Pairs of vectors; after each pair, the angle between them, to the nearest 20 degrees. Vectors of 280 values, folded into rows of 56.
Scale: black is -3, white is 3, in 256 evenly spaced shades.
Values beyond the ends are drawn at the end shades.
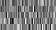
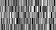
80 degrees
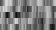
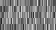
100 degrees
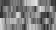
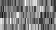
40 degrees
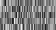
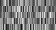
160 degrees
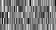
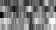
80 degrees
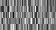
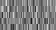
160 degrees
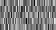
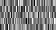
20 degrees
